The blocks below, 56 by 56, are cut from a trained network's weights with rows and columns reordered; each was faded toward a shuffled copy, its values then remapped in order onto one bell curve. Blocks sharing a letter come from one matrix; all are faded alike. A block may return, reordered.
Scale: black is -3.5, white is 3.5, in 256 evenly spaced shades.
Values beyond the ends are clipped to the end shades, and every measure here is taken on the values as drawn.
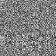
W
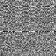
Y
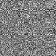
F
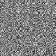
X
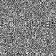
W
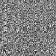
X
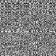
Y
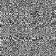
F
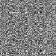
X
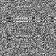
Y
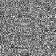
W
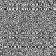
Y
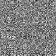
W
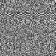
F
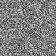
W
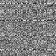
Y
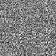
W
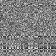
Y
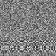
Y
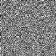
W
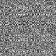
Y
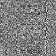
F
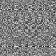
Y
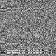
Y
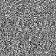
W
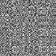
F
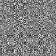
F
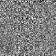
X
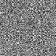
W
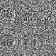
X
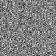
X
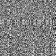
F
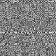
Y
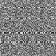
Y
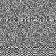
Y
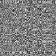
F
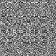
Y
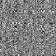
X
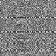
Y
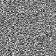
W
